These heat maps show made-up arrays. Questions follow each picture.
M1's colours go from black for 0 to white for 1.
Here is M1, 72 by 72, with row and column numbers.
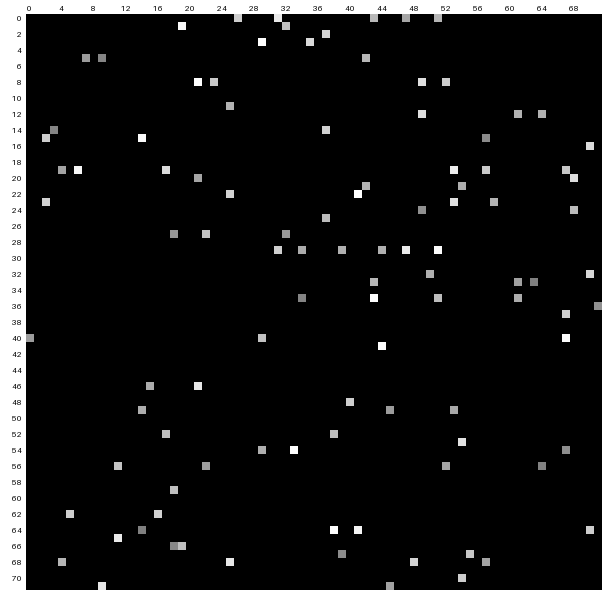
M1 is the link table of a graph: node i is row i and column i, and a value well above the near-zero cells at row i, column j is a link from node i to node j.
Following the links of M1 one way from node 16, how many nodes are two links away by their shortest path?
1
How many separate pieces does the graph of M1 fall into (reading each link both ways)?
7
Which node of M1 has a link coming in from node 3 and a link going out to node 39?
node 29
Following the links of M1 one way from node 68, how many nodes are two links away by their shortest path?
2
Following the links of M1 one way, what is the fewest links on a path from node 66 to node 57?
2
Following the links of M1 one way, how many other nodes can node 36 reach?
3
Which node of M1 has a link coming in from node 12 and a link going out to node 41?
node 64
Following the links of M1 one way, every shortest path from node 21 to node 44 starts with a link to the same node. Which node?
node 54
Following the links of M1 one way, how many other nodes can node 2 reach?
4
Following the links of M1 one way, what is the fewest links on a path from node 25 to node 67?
2
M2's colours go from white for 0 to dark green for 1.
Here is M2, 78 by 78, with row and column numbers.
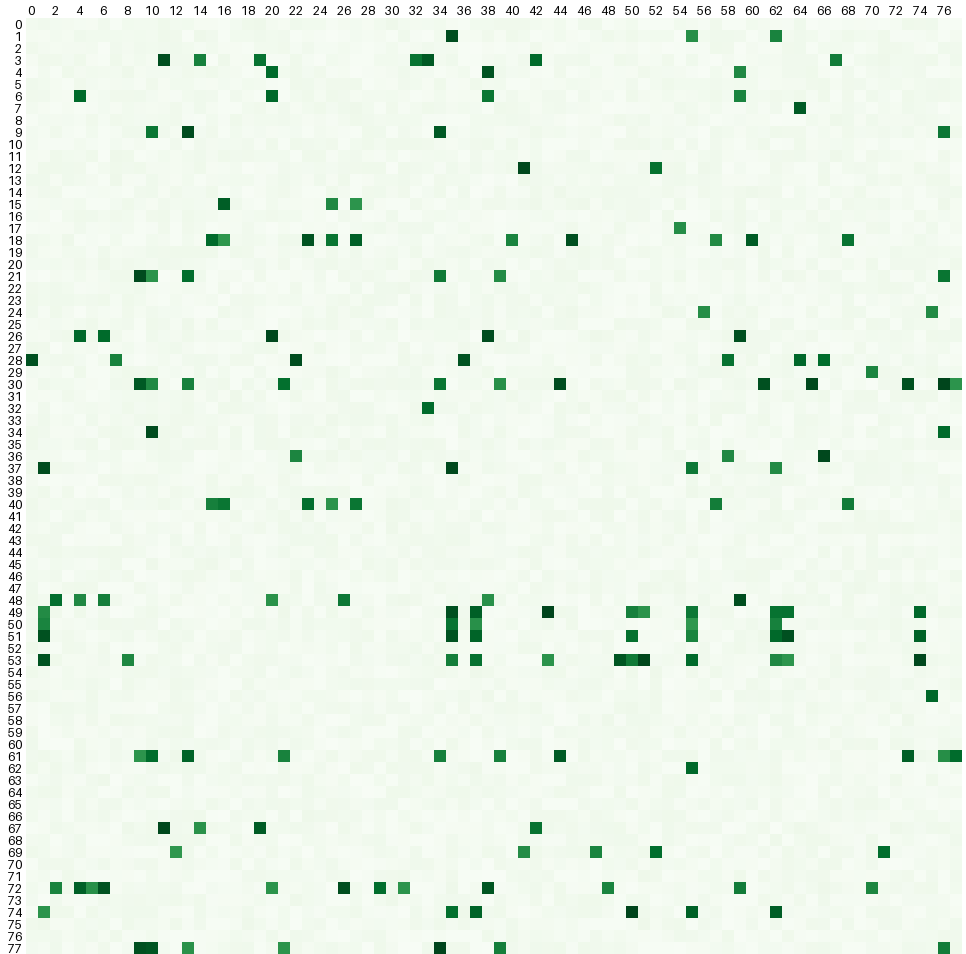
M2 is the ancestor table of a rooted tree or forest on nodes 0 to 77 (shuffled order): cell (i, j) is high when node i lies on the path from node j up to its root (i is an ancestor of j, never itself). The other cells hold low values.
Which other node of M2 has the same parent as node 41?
52
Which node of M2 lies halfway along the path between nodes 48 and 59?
6
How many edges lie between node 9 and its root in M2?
4
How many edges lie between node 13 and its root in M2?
5
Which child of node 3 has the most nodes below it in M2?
67
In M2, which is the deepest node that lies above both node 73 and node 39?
61
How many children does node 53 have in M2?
2
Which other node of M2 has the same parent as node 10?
76
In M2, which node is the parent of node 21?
77
